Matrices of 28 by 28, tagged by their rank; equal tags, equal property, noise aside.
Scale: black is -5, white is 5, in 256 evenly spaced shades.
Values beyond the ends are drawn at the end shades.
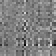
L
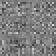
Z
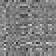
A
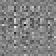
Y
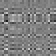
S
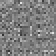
Z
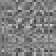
Y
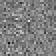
Z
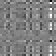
S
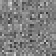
Z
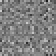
Z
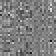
Z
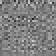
A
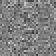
Z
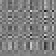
S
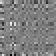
L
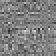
A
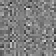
A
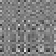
L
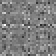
Y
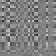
S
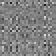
Y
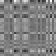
S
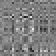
L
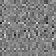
A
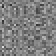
A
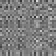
Y
